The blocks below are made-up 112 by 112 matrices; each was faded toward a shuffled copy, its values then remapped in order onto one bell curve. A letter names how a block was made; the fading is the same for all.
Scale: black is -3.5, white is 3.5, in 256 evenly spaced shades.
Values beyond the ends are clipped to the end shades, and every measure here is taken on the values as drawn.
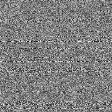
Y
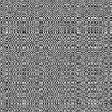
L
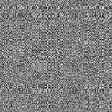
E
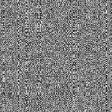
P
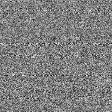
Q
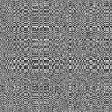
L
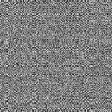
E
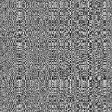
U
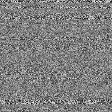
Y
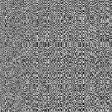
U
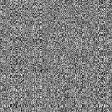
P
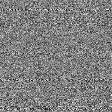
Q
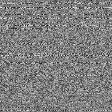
Y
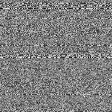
Y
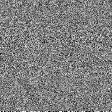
Q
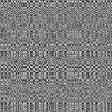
L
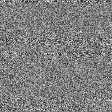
Q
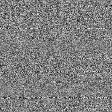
Q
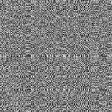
E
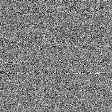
Q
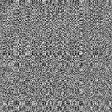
E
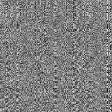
P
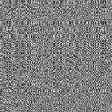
E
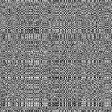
L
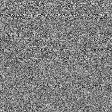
Q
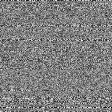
Y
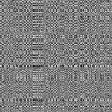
L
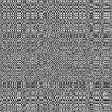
L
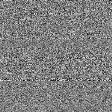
Q
